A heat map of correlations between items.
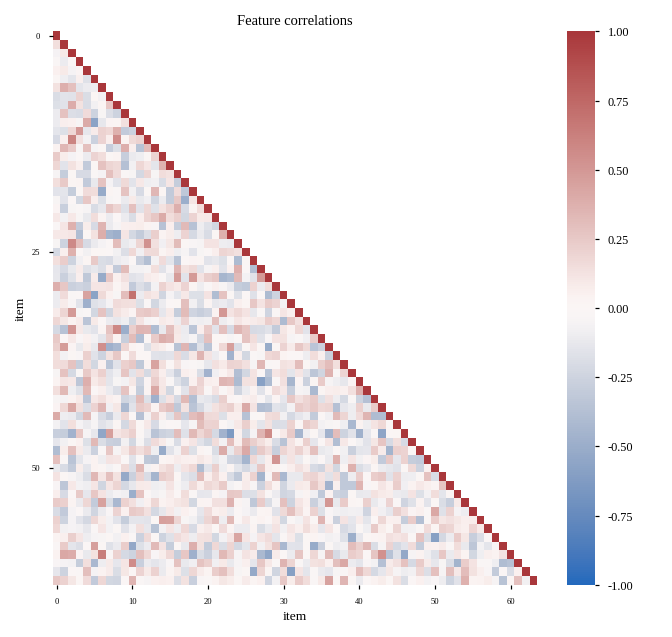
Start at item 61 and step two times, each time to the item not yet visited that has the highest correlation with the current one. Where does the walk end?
30
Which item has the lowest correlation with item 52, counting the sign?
36
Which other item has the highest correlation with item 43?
60
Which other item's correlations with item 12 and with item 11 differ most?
13
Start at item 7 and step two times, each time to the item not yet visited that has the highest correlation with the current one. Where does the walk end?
28
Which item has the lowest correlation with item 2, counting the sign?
46
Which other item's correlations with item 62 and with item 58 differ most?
50
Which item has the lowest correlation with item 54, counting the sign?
8
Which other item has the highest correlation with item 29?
49
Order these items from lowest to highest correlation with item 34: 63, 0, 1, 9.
9, 1, 0, 63
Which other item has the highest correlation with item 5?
59
